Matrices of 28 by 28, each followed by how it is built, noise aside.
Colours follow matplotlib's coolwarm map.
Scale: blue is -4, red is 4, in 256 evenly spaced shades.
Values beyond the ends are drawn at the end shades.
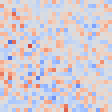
lower triangular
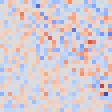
upper triangular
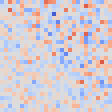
upper triangular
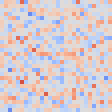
repeating rows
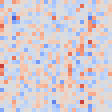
uneven columns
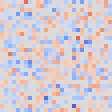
repeating rows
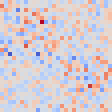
block diagonal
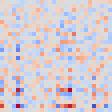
low rank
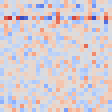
uneven rows
